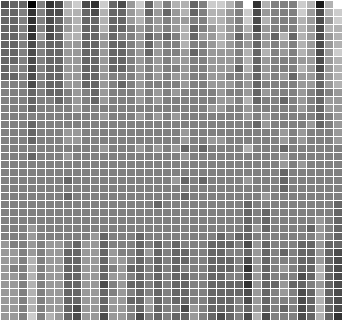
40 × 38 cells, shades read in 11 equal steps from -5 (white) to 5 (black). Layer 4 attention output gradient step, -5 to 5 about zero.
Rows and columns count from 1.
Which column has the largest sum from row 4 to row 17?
4
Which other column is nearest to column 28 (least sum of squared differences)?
38
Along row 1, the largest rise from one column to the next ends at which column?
29
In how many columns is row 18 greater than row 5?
16
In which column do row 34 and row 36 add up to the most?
28
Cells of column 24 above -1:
27
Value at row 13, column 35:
0
